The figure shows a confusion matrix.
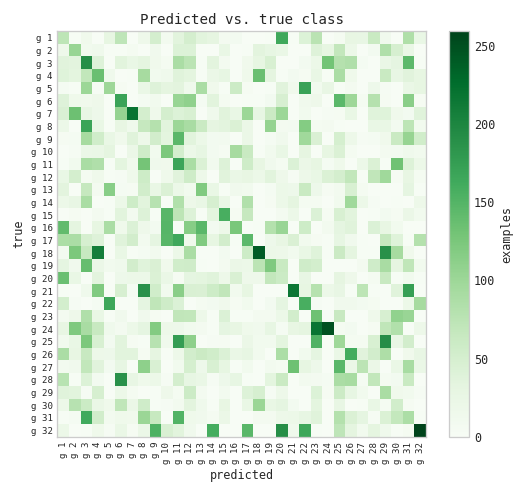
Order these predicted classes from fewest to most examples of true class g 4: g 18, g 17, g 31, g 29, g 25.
g 17, g 31, g 29, g 25, g 18
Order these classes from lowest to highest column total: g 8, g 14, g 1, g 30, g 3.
g 14, g 30, g 1, g 8, g 3
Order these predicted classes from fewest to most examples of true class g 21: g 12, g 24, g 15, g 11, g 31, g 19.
g 19, g 24, g 12, g 15, g 11, g 31
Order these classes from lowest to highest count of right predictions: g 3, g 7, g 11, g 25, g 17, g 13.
g 25, g 13, g 17, g 11, g 3, g 7
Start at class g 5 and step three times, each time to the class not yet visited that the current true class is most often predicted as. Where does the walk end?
g 20
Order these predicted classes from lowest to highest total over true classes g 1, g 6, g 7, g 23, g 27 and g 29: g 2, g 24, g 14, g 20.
g 24, g 14, g 2, g 20
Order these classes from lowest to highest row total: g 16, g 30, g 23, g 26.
g 30, g 23, g 26, g 16
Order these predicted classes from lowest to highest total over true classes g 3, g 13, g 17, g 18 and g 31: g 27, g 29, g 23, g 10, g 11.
g 27, g 23, g 10, g 29, g 11
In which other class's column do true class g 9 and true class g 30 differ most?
g 11
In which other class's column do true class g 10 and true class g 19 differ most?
g 3
